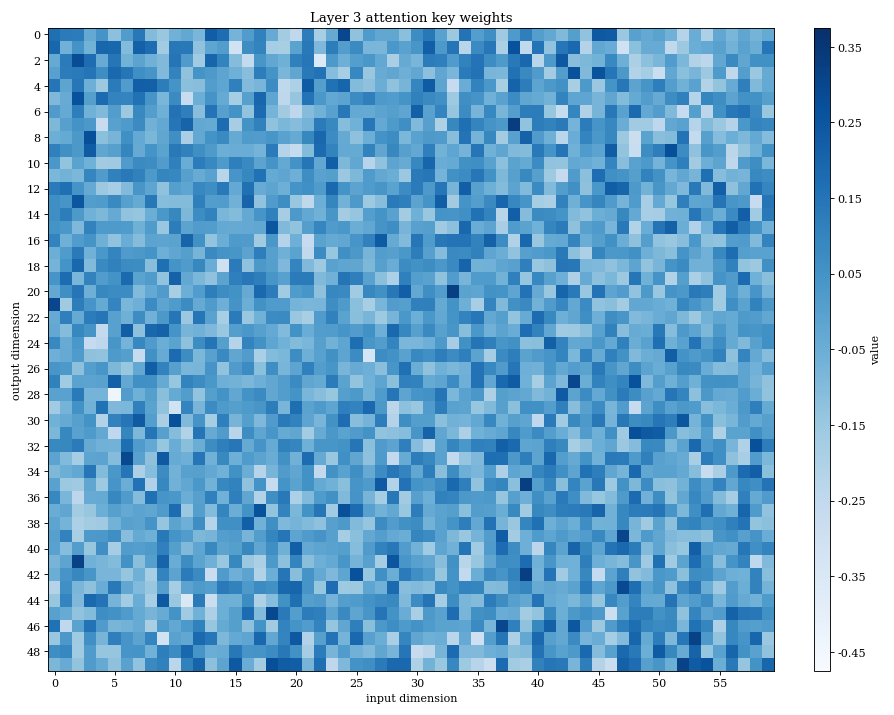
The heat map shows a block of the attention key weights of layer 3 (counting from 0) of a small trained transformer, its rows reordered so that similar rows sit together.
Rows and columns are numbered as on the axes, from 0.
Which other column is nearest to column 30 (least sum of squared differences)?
31
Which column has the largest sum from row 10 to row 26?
34
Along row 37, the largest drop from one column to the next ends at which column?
18
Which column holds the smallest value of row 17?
21
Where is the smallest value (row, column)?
28, 5
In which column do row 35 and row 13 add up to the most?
39
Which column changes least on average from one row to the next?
49
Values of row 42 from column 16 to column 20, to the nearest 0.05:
0 -0.2 -0.05 0.15 -0.1
